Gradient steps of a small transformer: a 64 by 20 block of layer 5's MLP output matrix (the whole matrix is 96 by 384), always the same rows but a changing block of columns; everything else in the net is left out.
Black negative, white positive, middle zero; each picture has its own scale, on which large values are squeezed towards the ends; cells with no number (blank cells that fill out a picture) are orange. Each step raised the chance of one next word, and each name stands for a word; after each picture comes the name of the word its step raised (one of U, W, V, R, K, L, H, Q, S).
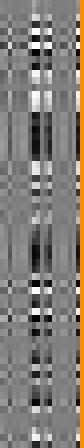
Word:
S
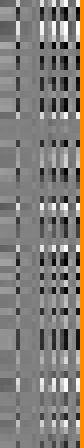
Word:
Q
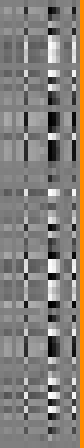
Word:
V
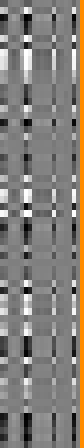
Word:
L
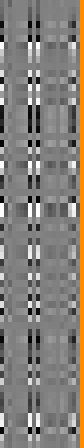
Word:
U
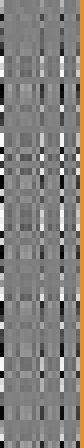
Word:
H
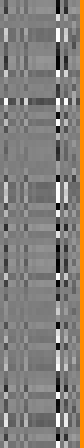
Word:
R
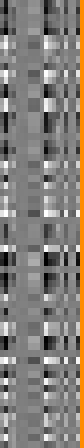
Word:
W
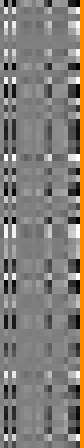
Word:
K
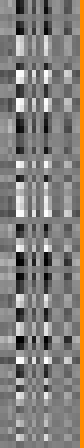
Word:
W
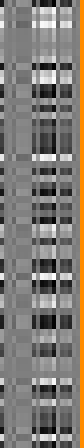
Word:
K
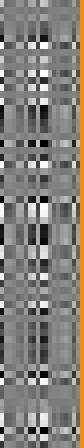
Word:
U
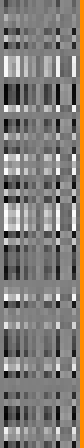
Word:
H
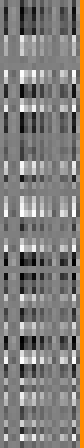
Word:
W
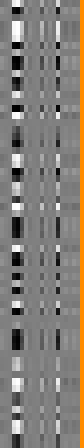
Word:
Q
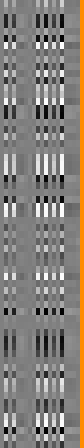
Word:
U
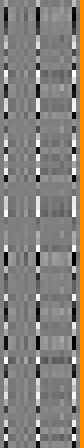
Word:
W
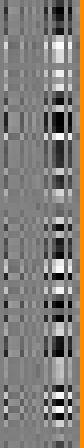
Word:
V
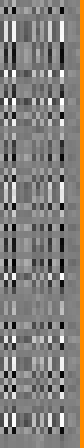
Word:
R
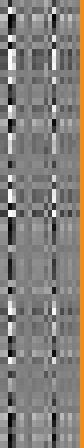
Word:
L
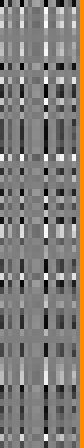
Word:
K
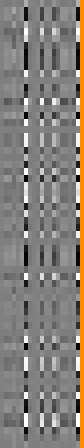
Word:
R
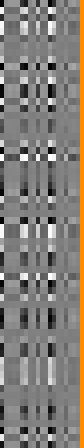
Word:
K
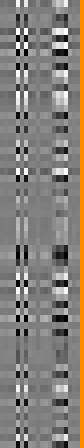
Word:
S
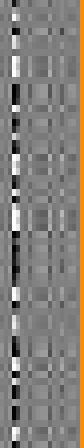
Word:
H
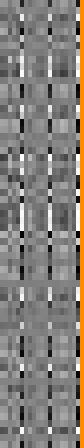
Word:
H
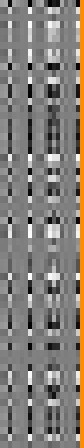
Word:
K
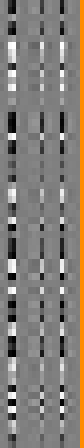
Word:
V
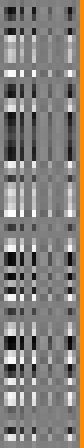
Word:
W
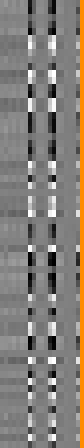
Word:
W
